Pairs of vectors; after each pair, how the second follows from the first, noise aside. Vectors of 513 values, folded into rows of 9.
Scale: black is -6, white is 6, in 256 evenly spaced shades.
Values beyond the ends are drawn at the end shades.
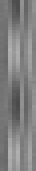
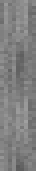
reversed, shrunk.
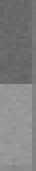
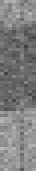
wrapped around.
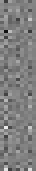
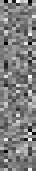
reversed, negated, scaled up.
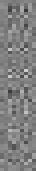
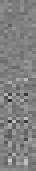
reversed, negated, partly zeroed.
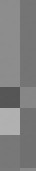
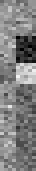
reversed, negated, scaled up.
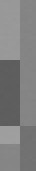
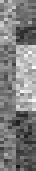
reversed, negated, scaled up.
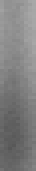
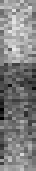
wrapped around, negated, scaled up.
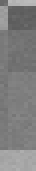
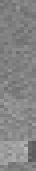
reversed, negated, partly zeroed.
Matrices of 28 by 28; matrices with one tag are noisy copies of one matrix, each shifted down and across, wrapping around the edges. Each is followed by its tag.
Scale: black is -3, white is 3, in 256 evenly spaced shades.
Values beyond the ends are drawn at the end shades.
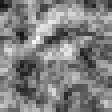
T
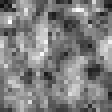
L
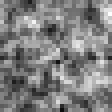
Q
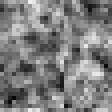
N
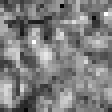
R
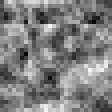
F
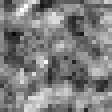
T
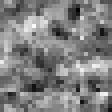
F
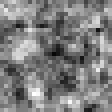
Q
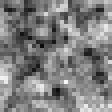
Q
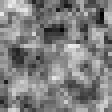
N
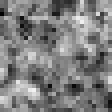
N
